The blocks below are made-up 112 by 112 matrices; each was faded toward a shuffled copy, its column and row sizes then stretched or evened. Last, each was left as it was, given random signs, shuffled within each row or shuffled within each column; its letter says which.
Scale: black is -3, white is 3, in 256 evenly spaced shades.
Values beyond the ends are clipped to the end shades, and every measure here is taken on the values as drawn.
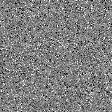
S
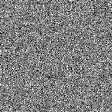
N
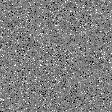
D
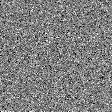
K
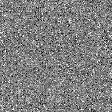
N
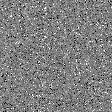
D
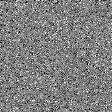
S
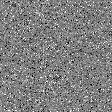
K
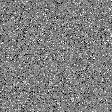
K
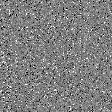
N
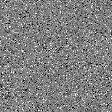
N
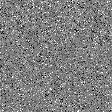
S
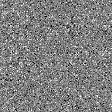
N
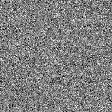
N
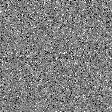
K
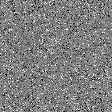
S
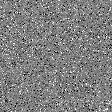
K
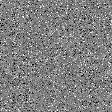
S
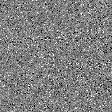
N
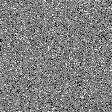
D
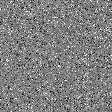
K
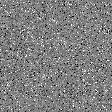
K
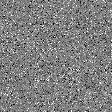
S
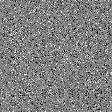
N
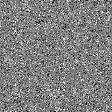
S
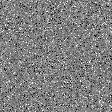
K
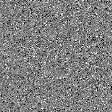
N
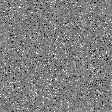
D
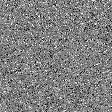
K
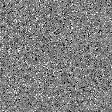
D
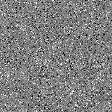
N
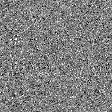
N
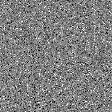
N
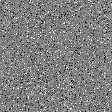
D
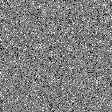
N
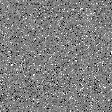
N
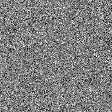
S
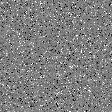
D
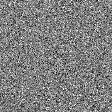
D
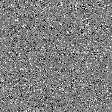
S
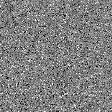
N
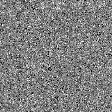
N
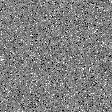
D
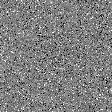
D
